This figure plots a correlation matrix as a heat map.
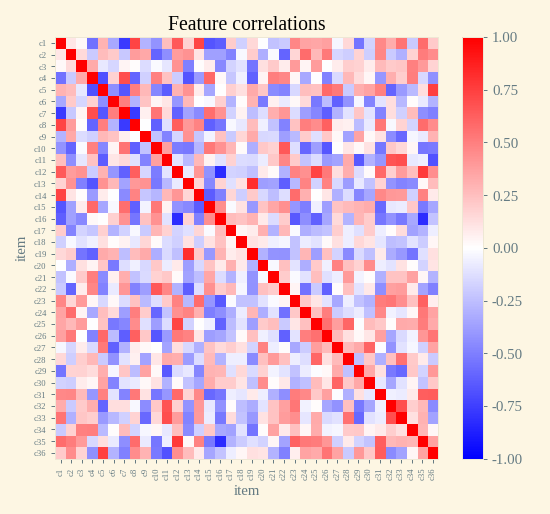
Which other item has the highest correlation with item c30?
c27
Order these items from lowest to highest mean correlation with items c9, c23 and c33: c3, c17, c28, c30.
c30, c17, c28, c3
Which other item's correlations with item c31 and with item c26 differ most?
c23
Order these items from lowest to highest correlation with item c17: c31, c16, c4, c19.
c4, c31, c19, c16
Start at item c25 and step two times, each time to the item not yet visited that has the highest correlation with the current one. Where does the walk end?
c35
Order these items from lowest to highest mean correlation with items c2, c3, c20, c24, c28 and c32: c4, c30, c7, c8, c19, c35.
c19, c7, c30, c4, c8, c35
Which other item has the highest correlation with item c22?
c10
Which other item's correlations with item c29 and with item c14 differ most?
c1
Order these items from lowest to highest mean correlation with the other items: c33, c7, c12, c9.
c7, c9, c33, c12
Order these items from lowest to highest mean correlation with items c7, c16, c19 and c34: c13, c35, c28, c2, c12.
c12, c35, c28, c2, c13
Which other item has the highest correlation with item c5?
c36
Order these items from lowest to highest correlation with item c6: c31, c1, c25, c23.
c25, c1, c31, c23
